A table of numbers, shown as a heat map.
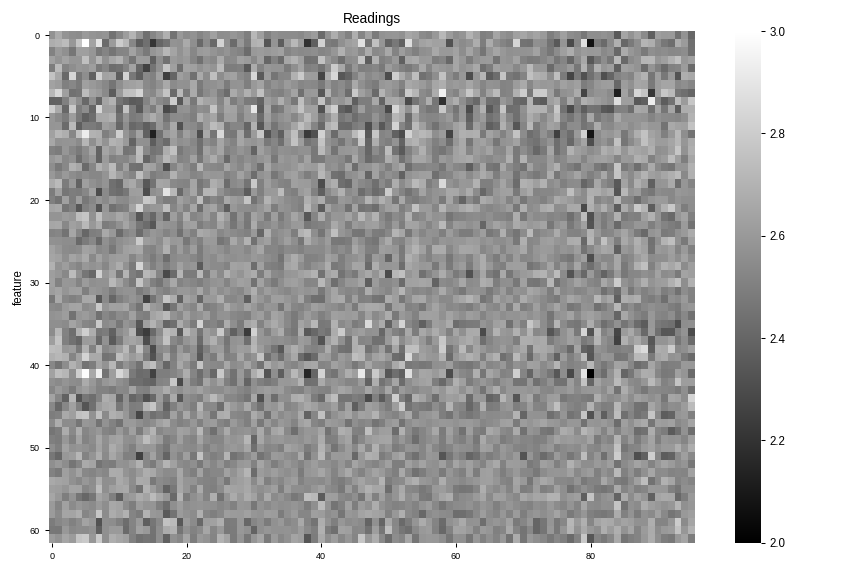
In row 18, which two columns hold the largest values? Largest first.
58, 30
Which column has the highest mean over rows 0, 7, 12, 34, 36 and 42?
5
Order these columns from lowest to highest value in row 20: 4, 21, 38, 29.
21, 4, 38, 29
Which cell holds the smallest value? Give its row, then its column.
41, 80
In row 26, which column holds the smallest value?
84
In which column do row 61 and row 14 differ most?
7
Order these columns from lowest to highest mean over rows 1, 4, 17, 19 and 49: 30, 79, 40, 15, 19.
15, 19, 30, 40, 79
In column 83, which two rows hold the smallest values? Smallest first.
9, 5
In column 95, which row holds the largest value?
44
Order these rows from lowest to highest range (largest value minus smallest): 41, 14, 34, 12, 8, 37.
34, 14, 37, 8, 12, 41
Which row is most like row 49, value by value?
53
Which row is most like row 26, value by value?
6
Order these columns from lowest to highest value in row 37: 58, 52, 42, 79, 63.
79, 52, 63, 42, 58
